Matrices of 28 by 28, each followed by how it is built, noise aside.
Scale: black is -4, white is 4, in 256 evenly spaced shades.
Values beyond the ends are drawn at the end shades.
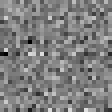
uneven rows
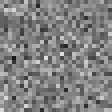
noise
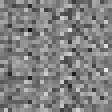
repeating rows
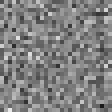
repeating rows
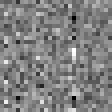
uneven columns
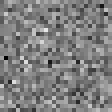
noise
